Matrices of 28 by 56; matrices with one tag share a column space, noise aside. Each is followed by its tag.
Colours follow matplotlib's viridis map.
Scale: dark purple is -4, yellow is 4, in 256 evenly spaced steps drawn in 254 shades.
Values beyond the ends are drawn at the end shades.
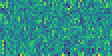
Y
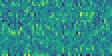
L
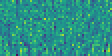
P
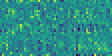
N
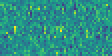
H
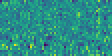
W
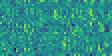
N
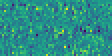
H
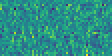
H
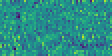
W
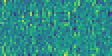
L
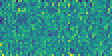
Y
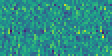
H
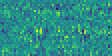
H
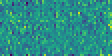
L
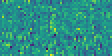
W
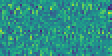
H
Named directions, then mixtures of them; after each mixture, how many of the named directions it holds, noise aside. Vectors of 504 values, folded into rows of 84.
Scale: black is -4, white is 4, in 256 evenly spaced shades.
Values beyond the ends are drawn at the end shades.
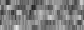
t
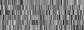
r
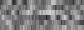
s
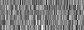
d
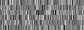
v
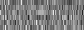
four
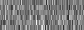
two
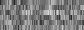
three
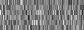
two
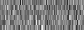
one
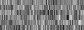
four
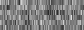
four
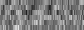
four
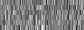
one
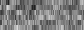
two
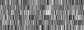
four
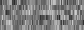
two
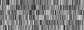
two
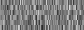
two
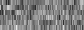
two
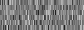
one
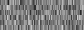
four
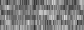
three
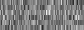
four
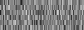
two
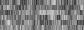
four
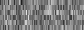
three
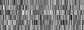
three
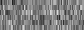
two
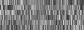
two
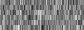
four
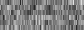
four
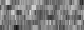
one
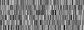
one
